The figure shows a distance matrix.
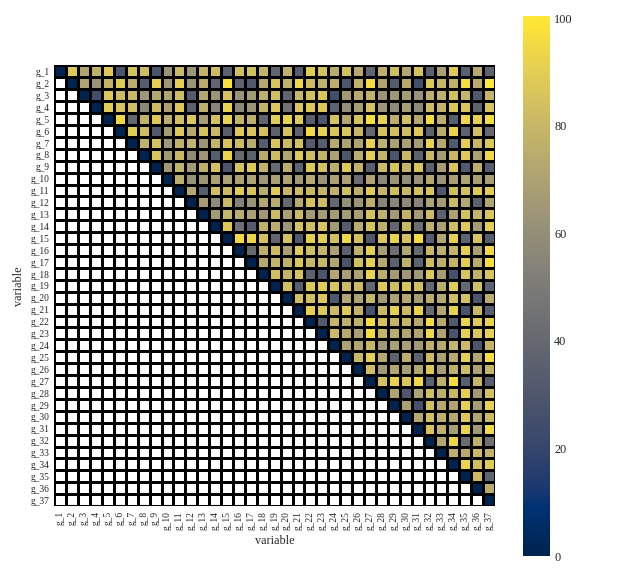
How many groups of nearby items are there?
7
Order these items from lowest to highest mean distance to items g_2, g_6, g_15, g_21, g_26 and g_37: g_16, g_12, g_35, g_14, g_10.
g_35, g_10, g_12, g_14, g_16
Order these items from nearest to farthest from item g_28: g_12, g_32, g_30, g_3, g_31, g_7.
g_30, g_12, g_3, g_31, g_7, g_32
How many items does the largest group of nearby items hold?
10
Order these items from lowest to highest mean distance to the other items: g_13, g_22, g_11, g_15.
g_13, g_15, g_22, g_11
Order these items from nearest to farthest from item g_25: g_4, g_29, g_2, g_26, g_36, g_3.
g_2, g_29, g_4, g_3, g_36, g_26
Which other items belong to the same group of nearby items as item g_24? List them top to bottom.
g_3, g_4, g_12, g_20, g_36
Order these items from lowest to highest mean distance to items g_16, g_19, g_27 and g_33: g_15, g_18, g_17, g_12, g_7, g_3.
g_15, g_12, g_17, g_3, g_18, g_7
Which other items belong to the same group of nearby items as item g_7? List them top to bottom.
g_5, g_18, g_22, g_23, g_34
